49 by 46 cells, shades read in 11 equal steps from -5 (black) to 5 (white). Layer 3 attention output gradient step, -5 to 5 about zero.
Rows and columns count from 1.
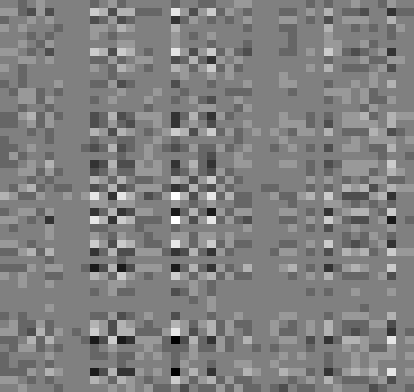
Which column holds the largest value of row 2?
20
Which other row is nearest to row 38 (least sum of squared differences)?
39
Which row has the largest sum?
25
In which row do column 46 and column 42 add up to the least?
49
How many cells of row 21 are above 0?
15
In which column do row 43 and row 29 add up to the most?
44
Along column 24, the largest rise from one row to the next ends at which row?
28
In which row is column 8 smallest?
24
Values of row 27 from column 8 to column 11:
0 0 0 -3
